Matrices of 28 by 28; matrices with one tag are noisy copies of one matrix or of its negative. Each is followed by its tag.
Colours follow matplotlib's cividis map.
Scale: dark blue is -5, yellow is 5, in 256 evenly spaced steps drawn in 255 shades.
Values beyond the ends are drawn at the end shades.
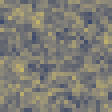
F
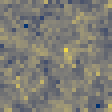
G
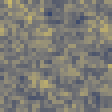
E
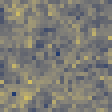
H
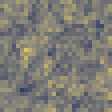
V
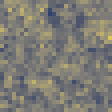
E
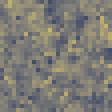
E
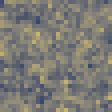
F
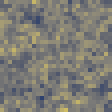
F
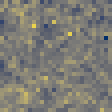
H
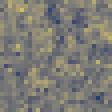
E
